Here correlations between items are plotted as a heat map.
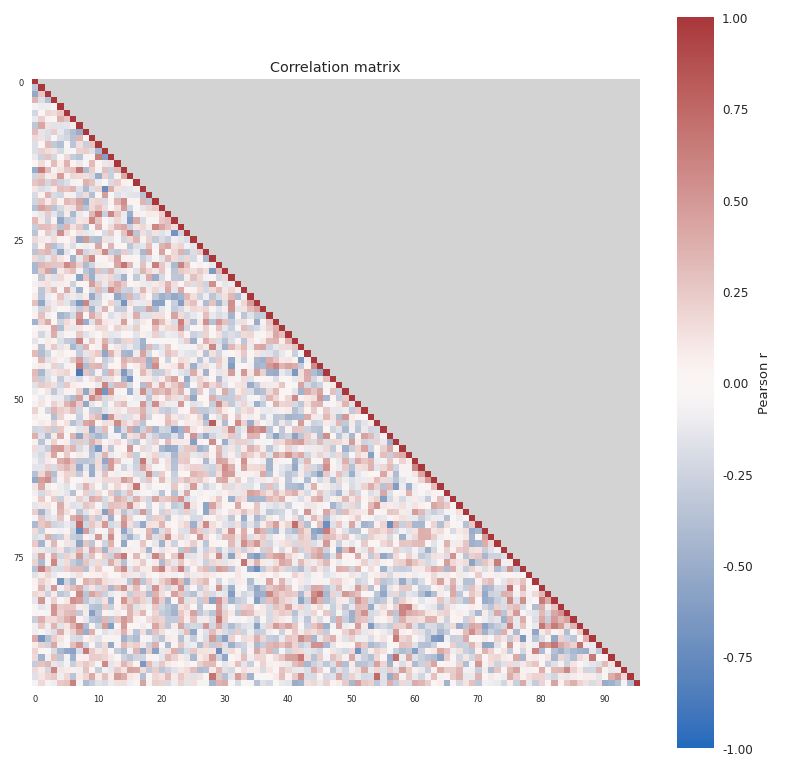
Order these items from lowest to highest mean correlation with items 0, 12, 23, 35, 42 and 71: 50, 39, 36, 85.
85, 50, 39, 36
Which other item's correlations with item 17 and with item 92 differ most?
11
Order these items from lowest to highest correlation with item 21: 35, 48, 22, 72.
35, 48, 22, 72
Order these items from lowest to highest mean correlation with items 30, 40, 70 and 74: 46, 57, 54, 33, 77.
46, 54, 33, 77, 57
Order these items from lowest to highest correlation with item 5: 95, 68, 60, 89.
89, 68, 95, 60
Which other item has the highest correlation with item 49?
10
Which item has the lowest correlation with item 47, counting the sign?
15
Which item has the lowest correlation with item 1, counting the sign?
88
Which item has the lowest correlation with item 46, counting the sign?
7
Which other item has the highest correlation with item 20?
77
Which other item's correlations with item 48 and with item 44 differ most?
42
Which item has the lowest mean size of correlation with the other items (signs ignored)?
78
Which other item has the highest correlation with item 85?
29
